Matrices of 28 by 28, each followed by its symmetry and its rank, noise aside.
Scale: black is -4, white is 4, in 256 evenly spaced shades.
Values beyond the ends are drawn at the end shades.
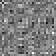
symmetric, rank four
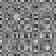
symmetric, rank three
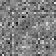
symmetric, rank six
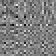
no symmetry, rank three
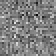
antisymmetric, rank six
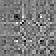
symmetric, rank four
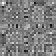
symmetric, rank four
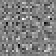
no symmetry, rank three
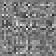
no symmetry, rank four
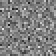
antisymmetric, rank six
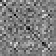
symmetric, rank four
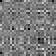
symmetric, rank four
